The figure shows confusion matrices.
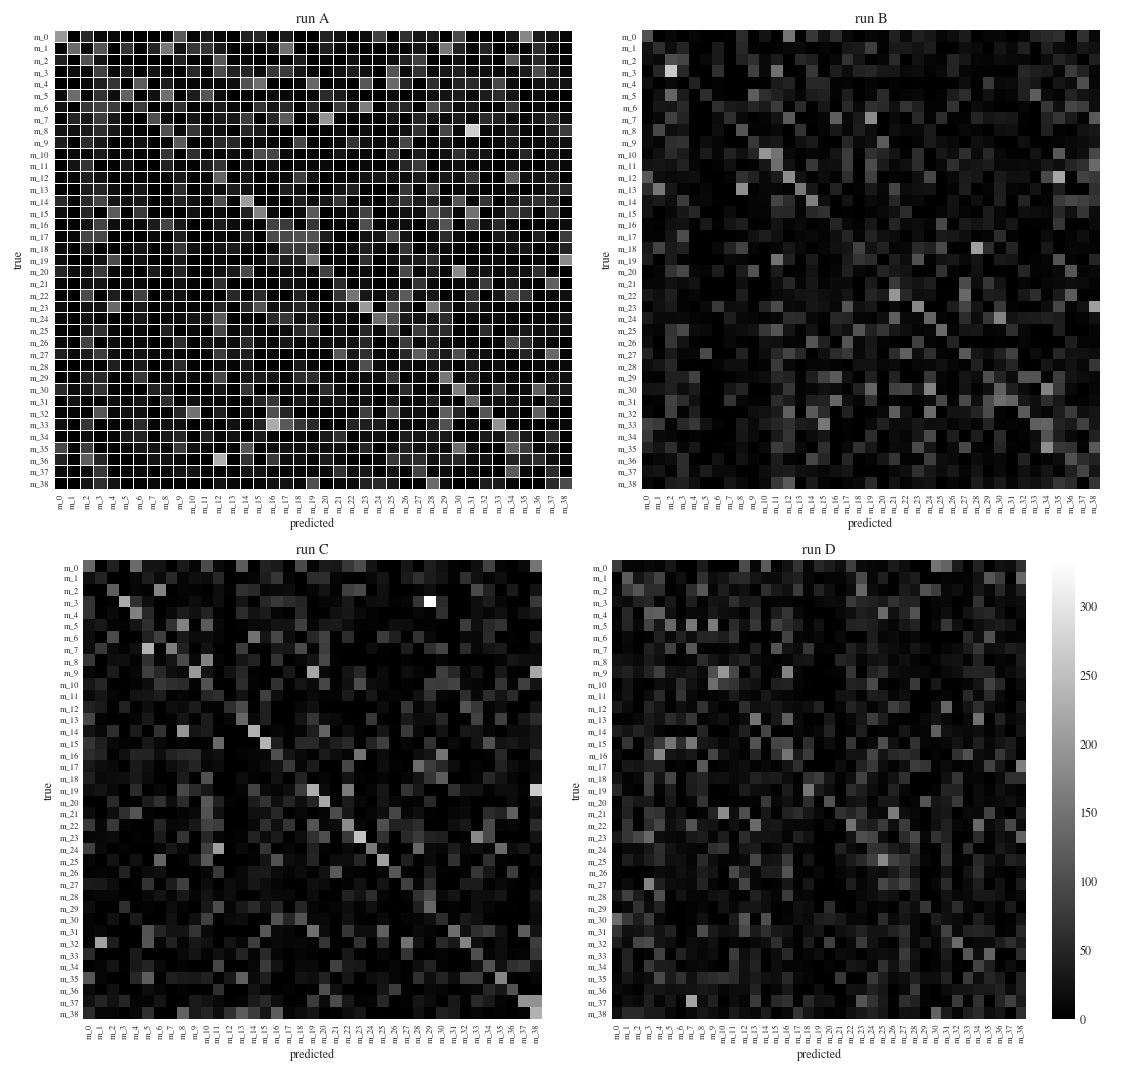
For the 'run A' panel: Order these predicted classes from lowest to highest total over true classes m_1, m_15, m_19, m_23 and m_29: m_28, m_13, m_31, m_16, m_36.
m_13, m_36, m_16, m_31, m_28
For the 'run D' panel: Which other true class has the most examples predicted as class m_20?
m_32
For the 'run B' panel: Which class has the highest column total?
m_11
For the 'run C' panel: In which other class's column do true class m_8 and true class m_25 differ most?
m_6
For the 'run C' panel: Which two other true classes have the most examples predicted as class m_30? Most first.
m_16, m_18
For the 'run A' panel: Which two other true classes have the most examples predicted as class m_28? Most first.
m_23, m_38
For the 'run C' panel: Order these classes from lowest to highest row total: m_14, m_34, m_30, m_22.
m_30, m_34, m_14, m_22
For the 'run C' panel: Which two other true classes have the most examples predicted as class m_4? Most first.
m_0, m_21
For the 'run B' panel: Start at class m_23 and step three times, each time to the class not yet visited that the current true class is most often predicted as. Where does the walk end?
m_35
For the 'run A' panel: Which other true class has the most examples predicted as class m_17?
m_1
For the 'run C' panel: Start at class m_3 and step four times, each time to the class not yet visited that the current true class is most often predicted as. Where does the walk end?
m_34
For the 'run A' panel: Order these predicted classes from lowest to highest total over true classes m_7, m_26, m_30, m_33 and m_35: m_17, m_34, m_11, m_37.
m_11, m_37, m_34, m_17
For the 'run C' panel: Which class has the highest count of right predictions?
m_23
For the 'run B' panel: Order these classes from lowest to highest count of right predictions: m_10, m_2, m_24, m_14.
m_2, m_24, m_14, m_10
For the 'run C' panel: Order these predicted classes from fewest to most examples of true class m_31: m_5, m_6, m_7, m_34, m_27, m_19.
m_27, m_7, m_6, m_34, m_5, m_19
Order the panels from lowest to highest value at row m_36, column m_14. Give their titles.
run D, run C, run A, run B
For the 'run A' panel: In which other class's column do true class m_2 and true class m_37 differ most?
m_12
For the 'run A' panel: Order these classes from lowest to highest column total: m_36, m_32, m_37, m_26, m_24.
m_24, m_32, m_36, m_37, m_26
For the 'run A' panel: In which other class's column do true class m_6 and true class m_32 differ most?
m_10
